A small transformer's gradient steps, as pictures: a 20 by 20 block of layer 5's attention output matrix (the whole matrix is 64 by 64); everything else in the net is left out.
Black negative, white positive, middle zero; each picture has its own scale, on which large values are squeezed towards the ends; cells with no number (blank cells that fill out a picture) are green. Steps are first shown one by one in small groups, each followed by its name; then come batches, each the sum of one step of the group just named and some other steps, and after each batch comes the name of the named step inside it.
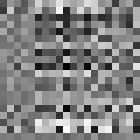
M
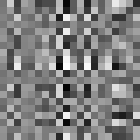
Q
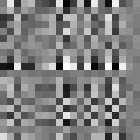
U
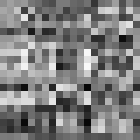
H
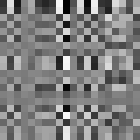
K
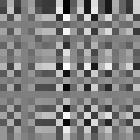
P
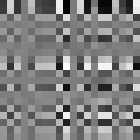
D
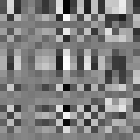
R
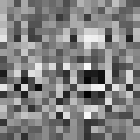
Q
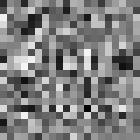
R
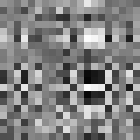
M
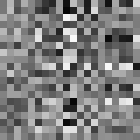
P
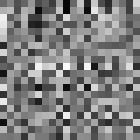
P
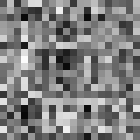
M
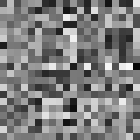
P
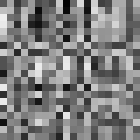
K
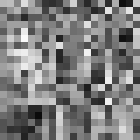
H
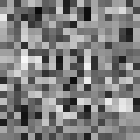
R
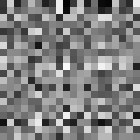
D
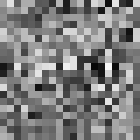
U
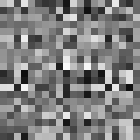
Q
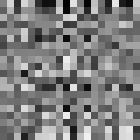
K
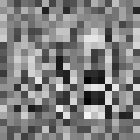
Q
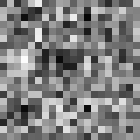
M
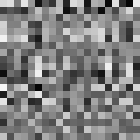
D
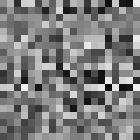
D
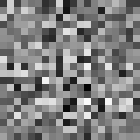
R
